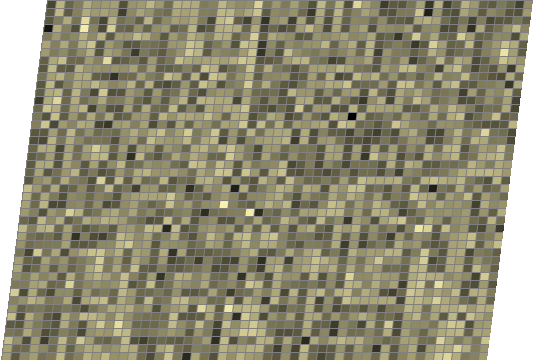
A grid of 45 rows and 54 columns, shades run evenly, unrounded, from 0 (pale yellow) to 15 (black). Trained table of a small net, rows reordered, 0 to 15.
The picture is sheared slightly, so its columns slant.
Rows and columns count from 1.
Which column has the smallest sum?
13
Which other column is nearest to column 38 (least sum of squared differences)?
49
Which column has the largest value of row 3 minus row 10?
48
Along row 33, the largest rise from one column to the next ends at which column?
47
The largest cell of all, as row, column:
15, 36
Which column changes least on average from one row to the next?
50
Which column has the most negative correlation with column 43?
37
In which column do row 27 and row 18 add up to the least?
26
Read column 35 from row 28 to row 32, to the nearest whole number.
8 10 9 8 9
